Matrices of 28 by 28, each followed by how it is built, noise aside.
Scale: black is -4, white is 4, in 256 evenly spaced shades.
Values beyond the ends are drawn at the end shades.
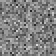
repeating rows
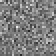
noise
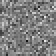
repeating rows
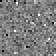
sparse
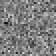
noise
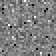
sparse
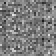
repeating rows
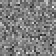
noise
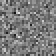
repeating rows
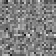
low rank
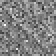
Toeplitz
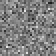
noise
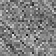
Toeplitz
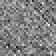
Toeplitz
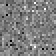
sparse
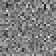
low rank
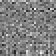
low rank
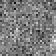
smooth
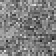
smooth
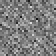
Toeplitz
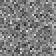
repeating rows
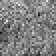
smooth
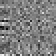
low rank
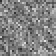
Toeplitz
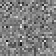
low rank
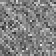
Toeplitz
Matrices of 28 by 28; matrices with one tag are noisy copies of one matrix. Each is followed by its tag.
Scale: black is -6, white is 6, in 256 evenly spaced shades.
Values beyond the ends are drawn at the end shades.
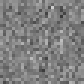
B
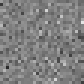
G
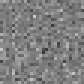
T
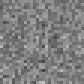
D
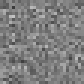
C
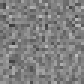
C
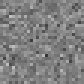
C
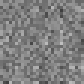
B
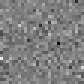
G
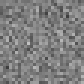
B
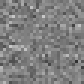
C
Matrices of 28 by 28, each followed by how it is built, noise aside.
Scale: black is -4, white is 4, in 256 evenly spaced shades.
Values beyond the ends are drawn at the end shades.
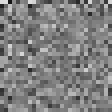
low rank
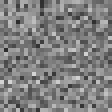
blocks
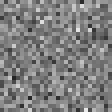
noise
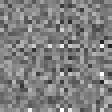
low rank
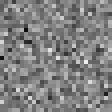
noise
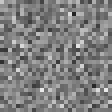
repeating columns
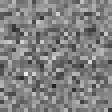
repeating columns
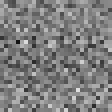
repeating columns
